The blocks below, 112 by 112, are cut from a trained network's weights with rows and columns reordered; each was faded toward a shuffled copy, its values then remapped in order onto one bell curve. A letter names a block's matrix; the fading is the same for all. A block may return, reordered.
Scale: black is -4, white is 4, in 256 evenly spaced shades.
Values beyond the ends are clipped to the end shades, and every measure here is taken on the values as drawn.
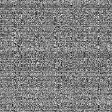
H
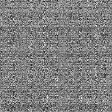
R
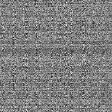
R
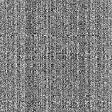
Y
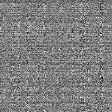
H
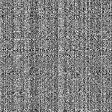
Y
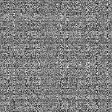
H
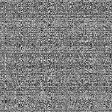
R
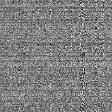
H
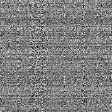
R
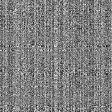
Y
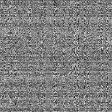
R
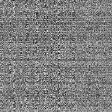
R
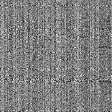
Y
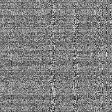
H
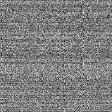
R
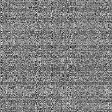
H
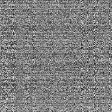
R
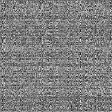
R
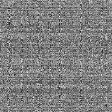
H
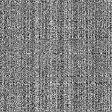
Y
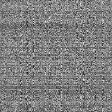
H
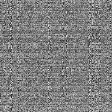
H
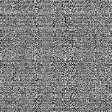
H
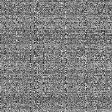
H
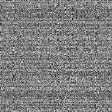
R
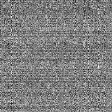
R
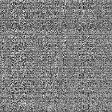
R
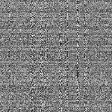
H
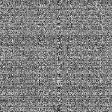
R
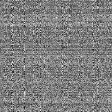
H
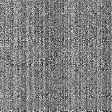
Y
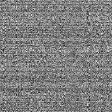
R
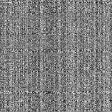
Y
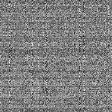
H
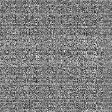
R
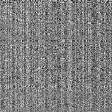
Y
